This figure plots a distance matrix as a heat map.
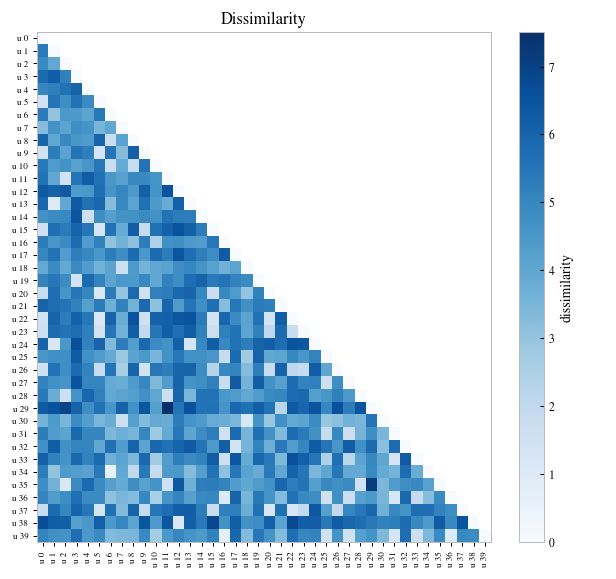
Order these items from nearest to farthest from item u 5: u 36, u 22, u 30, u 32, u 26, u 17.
u 22, u 26, u 30, u 32, u 17, u 36
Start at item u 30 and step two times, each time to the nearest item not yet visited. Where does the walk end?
u 7
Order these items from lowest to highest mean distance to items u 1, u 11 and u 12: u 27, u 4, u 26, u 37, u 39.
u 39, u 27, u 4, u 26, u 37
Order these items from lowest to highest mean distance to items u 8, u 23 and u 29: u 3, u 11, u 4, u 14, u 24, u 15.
u 15, u 4, u 14, u 3, u 24, u 11
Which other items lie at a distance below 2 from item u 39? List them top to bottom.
u 16, u 25, u 27, u 31, u 33, u 36
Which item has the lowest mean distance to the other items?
u 30
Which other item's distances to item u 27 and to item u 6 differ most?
u 34
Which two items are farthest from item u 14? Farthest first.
u 3, u 19
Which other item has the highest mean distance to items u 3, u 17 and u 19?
u 27
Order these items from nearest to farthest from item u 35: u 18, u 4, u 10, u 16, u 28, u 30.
u 28, u 30, u 18, u 10, u 16, u 4
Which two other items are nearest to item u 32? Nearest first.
u 17, u 30
